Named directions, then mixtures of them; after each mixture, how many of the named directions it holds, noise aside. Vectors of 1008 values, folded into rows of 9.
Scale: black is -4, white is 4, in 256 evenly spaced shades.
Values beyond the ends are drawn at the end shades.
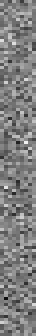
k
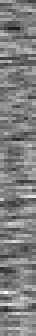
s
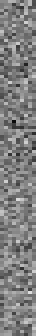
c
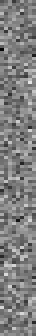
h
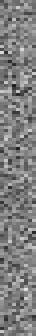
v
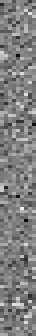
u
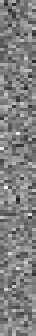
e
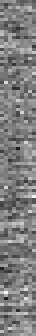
three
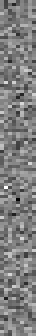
three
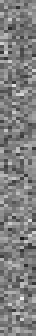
three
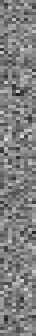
one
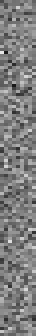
one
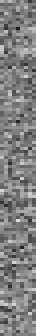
four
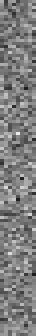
one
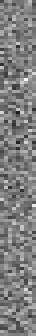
four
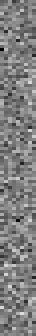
one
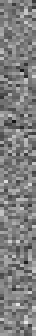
two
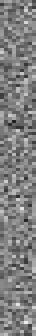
two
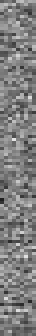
four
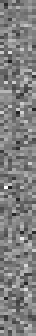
three
